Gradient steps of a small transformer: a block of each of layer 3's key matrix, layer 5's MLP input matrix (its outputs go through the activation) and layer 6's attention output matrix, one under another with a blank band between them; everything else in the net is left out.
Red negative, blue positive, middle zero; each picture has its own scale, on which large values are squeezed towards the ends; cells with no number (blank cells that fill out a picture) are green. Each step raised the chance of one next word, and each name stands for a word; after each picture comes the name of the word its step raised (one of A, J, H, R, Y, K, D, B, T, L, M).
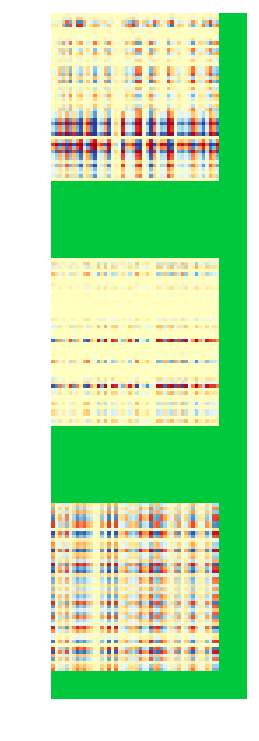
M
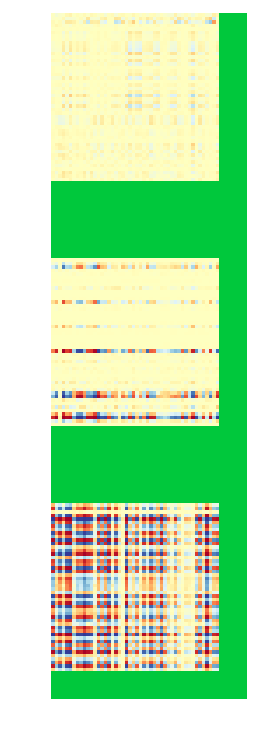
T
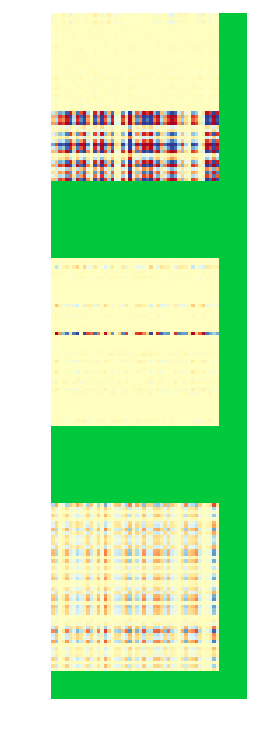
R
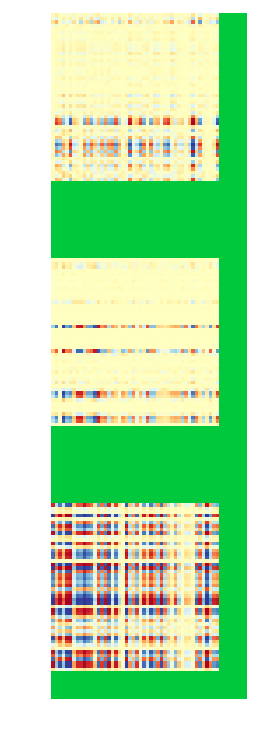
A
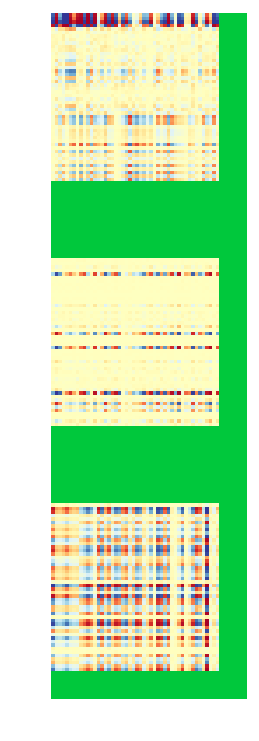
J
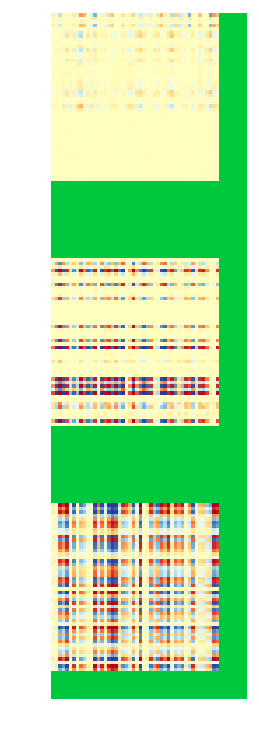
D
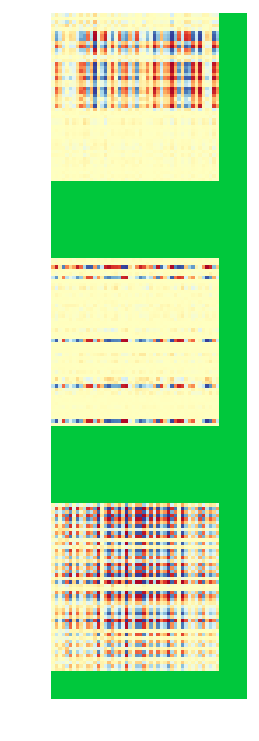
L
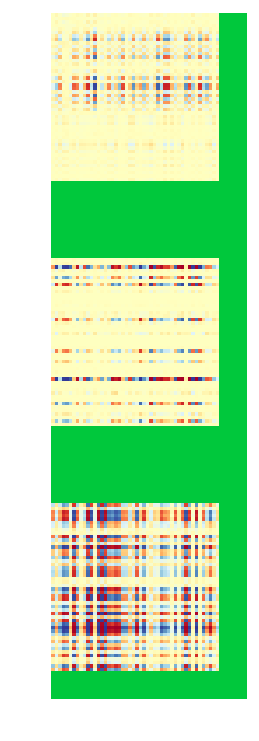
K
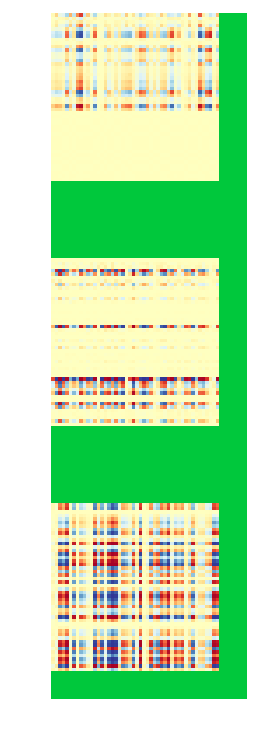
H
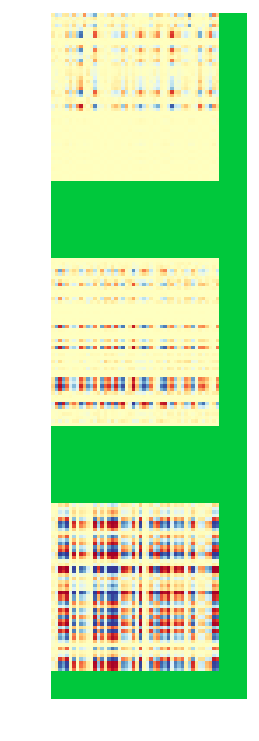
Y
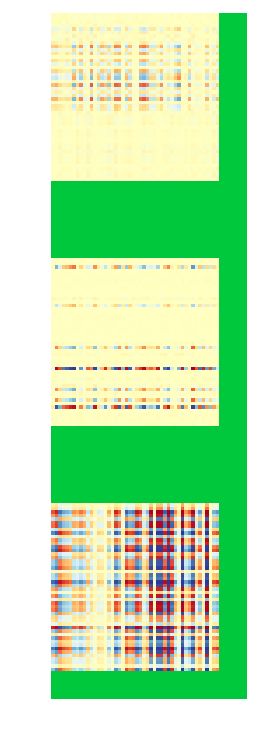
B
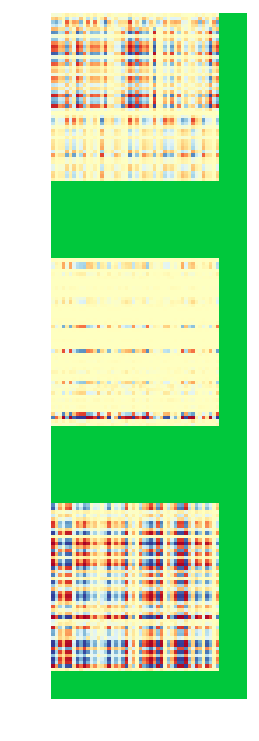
H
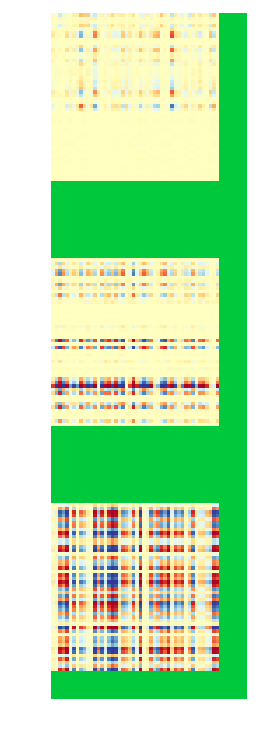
B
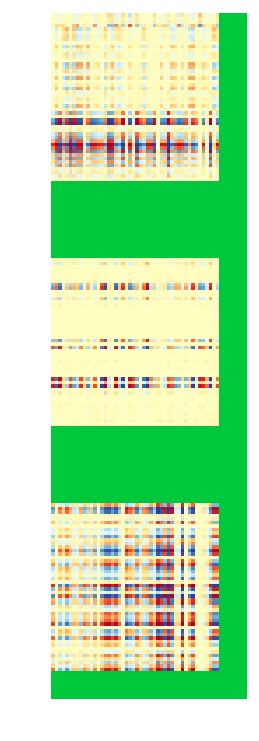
J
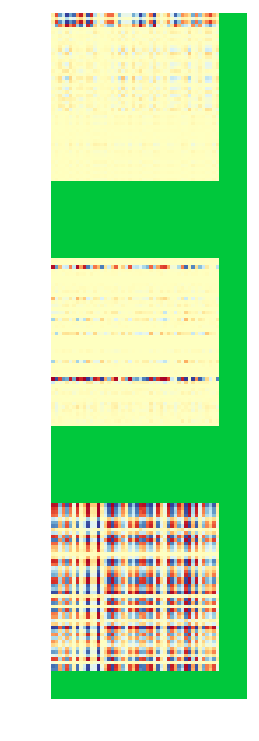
D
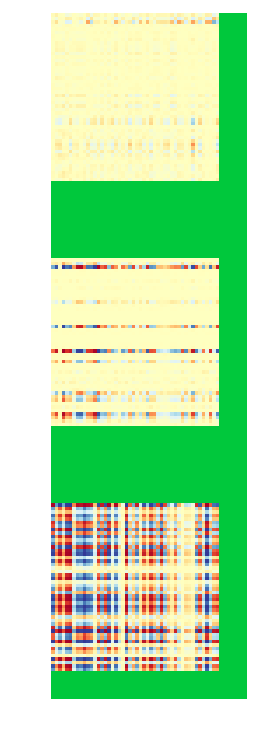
R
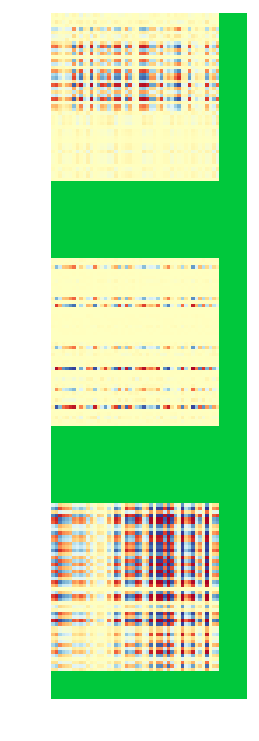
L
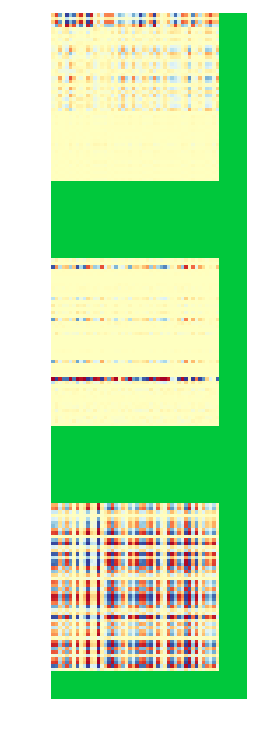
H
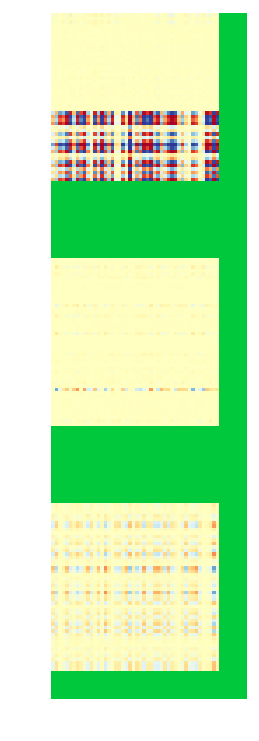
Y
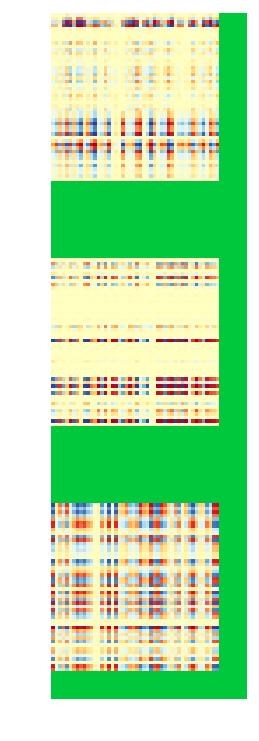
D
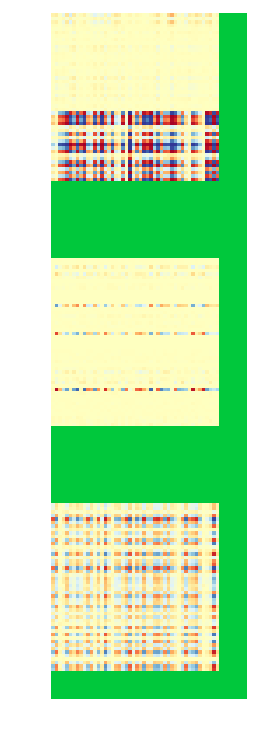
T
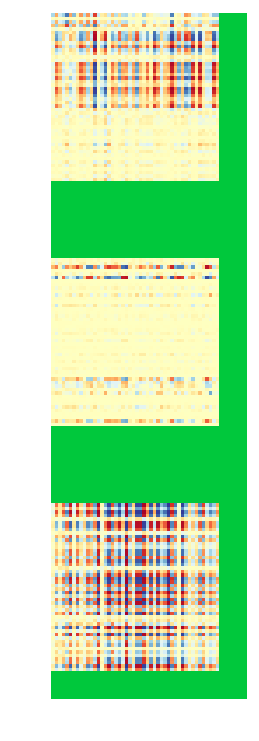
D
